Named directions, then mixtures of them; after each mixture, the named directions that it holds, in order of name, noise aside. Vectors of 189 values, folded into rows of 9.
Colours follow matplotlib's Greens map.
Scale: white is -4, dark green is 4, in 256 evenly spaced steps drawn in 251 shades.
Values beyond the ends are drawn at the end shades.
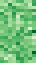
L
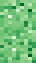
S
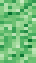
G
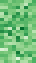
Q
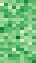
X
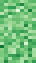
G, S.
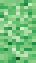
Q, S.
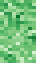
L.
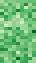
L, Q.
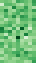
L, Q, X.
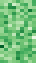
G, L, S.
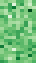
L, S.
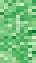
G, L, S.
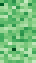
Q, S, X.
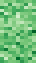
L, Q.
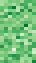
G, S, X.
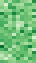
G, L.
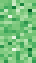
S.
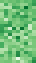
Q, X.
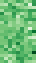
L.
